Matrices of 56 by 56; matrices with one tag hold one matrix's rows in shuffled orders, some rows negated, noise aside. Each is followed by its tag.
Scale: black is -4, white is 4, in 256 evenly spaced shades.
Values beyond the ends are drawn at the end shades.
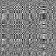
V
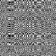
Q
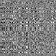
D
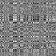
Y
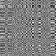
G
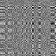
G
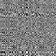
D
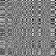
G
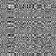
Q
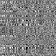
D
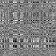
Y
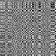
G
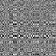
Y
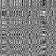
V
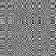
G
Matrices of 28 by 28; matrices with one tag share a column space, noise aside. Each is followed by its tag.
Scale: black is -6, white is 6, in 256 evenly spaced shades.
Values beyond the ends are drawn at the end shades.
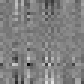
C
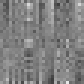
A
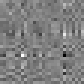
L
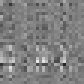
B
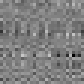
L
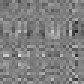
L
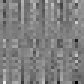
A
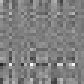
C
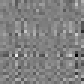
L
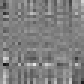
C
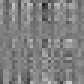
A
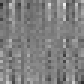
A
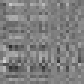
B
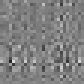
B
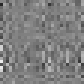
B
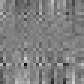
C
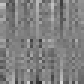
A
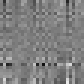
C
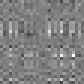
L
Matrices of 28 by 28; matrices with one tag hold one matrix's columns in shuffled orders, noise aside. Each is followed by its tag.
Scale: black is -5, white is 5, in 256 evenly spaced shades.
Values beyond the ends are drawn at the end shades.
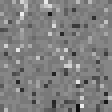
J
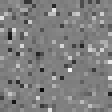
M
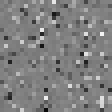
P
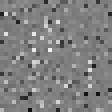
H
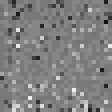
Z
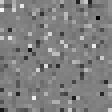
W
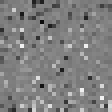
Z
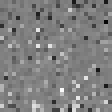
Z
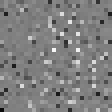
H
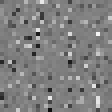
P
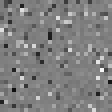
M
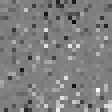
Z
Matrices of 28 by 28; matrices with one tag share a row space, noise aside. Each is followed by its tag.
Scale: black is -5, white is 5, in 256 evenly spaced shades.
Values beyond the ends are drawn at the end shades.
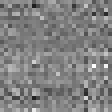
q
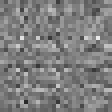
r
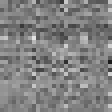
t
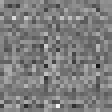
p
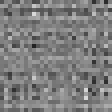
q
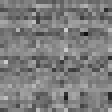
t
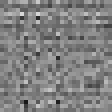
r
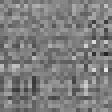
q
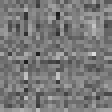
r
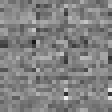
t
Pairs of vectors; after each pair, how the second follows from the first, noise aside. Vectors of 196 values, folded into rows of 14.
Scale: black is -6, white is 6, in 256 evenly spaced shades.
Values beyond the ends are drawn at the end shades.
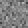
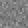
reversed, negated, shrunk.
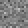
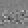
reversed, negated, partly zeroed.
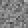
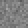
wrapped around, shrunk.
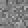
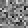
negated, scaled up.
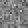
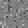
reversed, negated, partly zeroed.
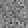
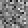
wrapped around, scaled up.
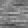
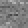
reversed, negated, partly zeroed.
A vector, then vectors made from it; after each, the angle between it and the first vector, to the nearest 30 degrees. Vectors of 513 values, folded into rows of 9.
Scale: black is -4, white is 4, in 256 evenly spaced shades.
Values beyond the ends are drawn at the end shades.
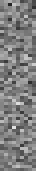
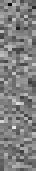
30 degrees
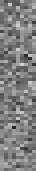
150 degrees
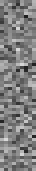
120 degrees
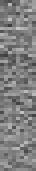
150 degrees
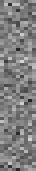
60 degrees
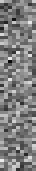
90 degrees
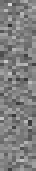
150 degrees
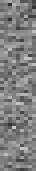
30 degrees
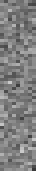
90 degrees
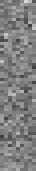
90 degrees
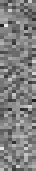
90 degrees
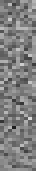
150 degrees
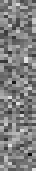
60 degrees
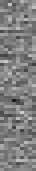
150 degrees
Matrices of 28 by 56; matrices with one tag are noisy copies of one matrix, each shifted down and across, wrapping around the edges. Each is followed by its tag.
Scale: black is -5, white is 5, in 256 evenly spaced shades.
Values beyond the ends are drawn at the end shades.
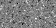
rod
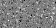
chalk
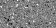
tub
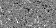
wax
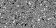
rod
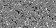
wax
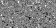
wax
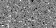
chalk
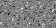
rod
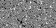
tub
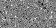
tub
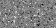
chalk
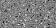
chalk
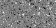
tub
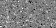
chalk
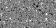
tub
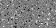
chalk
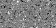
rod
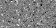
chalk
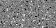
chalk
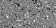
wax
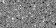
rod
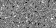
rod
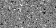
chalk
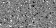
chalk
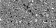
tub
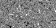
wax
